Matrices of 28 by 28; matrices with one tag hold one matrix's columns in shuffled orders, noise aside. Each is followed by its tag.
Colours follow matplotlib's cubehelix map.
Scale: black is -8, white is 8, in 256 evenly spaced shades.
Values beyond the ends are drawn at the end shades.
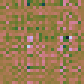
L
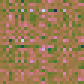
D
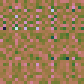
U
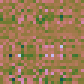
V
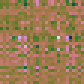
L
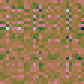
U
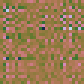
U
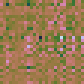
L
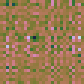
L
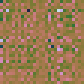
D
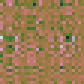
L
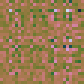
D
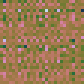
D
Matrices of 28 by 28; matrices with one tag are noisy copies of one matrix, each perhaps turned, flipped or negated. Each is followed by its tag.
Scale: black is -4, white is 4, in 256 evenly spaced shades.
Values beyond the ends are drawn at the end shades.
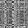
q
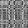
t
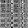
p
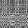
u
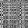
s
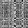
q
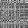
s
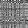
s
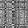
q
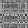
q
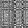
q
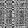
q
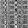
p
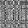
t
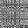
s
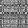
q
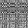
u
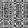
q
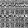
p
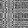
u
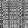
s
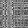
u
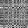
s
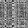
q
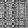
q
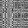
u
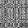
t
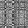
q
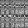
p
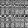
p
